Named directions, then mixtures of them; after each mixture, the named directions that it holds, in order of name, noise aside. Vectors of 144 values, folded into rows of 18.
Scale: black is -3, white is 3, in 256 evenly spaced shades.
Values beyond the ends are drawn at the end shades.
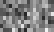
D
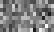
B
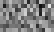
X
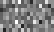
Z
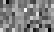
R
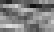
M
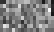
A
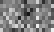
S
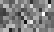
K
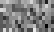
B, M, Z.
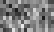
D.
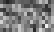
B, M.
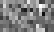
M, X.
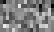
A, M, X.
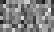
A.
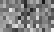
S.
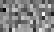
A, B, K.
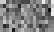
A.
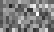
D, M, R.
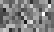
K.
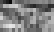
M.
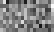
A, D, R.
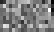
A.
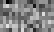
K, M, R.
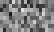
M, X, Z.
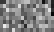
A.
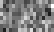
A, B.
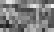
M, S, X.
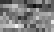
M, S.
